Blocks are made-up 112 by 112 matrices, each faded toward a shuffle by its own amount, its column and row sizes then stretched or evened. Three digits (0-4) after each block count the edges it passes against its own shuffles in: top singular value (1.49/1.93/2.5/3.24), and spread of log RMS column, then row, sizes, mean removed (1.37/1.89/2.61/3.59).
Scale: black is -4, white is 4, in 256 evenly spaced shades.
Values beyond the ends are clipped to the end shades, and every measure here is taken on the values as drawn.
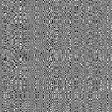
4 4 1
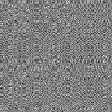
4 1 2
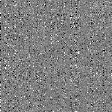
1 3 1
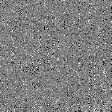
1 3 1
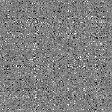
2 2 3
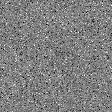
1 0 0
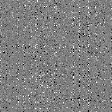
0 3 2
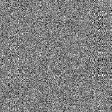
2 3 0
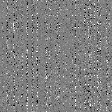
1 4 1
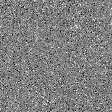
1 0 0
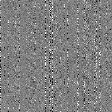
2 4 0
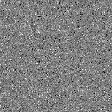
2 1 0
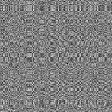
4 3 3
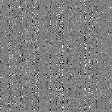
2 4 1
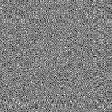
3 0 0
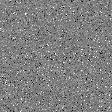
0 1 1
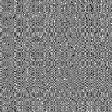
4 3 0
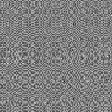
4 2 2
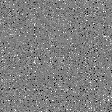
2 1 1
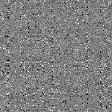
2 3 1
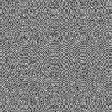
4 0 1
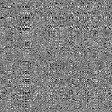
3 2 3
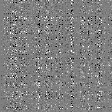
0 4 3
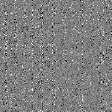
2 3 1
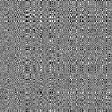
4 4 3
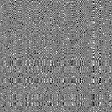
4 3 2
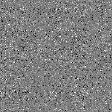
1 2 2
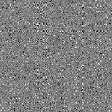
3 2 2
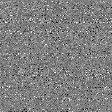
0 0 3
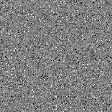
1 1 1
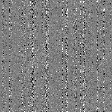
1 4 1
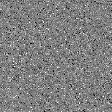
2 1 1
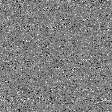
0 0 2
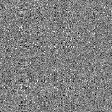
2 2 1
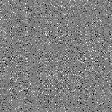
3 1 1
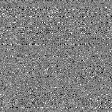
2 0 3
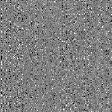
2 3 1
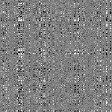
3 4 3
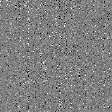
1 3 1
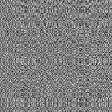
4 2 1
